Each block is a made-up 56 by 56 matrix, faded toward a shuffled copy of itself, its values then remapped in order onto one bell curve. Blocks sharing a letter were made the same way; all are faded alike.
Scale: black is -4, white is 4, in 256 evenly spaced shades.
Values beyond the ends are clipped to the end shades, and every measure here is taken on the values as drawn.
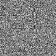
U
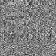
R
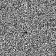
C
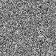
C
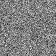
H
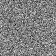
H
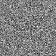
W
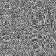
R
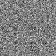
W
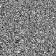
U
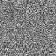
R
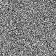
H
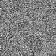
W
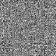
U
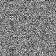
W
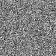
C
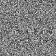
U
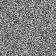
H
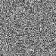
W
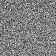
H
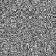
R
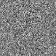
U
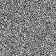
W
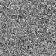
W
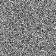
C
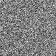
H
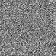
W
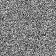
H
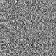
R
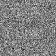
W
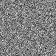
H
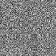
R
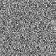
R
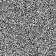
H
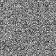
U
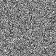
C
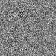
W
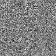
U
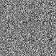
U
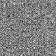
R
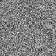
R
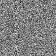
C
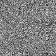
U
